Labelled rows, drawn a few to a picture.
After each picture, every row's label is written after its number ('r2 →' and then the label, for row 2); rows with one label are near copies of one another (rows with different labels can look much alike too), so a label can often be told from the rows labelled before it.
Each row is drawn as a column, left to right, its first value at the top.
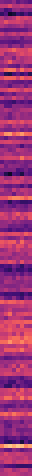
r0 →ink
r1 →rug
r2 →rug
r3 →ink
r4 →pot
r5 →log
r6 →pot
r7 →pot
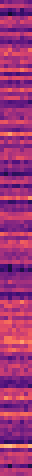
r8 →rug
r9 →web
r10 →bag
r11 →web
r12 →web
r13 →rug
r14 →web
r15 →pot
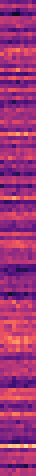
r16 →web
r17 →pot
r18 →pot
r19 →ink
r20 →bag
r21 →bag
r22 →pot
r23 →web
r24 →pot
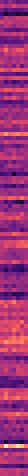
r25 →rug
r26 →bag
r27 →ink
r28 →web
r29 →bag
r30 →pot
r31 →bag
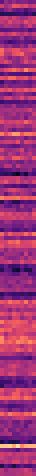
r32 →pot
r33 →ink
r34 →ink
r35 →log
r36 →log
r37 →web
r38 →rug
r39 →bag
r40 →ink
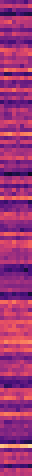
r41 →ink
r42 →rug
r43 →rug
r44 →ink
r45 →web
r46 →pot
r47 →bag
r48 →log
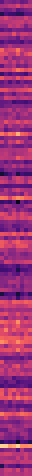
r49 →pot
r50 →web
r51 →bag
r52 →ink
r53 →log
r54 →ink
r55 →web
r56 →web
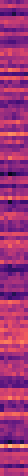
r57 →web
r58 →rug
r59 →log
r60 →rug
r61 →rug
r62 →pot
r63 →web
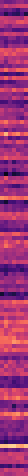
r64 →pot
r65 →log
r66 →pot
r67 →web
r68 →rug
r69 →rug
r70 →ink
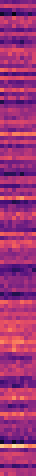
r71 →ink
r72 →rug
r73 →web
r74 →bag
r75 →pot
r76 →ink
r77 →log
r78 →ink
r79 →pot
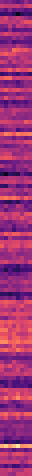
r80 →web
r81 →web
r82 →log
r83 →pot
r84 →bag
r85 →bag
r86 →rug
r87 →rug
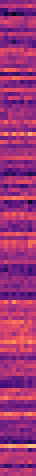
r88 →rug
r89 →rug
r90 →ink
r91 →ink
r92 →ink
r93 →pot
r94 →web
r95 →log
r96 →log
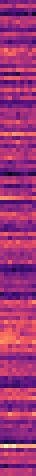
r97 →pot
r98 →pot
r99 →web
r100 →pot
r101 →rug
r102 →bag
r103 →bag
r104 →web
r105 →ink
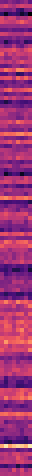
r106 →pot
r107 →ink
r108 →ink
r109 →bag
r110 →rug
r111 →rug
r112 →ink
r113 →bag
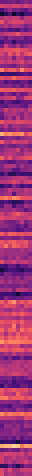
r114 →rug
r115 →bag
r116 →web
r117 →ink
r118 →pot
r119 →rug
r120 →web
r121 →web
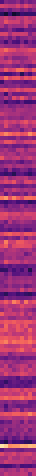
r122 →pot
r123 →ink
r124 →rug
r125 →ink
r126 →ink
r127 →bag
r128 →ink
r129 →pot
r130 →ink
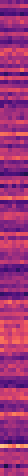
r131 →web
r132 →pot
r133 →ink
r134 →web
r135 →pot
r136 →rug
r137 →web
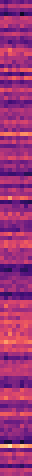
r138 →pot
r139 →bag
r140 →pot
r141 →log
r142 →pot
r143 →bag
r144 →log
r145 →log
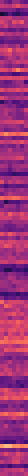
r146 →ink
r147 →bag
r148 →pot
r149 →rug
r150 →rug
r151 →rug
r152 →bag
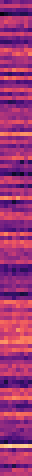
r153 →ink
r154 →ink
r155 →ink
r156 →log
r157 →web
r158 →web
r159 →bag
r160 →web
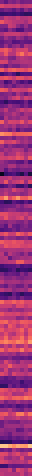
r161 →rug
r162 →pot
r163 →log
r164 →ink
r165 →web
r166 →web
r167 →bag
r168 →web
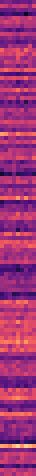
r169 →log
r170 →rug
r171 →web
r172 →bag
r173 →pot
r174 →web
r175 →ink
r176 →bag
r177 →log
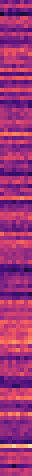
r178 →ink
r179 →pot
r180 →rug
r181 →pot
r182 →rug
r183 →ink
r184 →bag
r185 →web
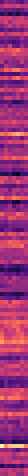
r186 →pot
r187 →log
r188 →bag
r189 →log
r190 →log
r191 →pot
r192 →log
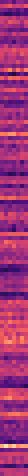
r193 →pot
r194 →bag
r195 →rug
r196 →pot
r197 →rug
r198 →web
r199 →rug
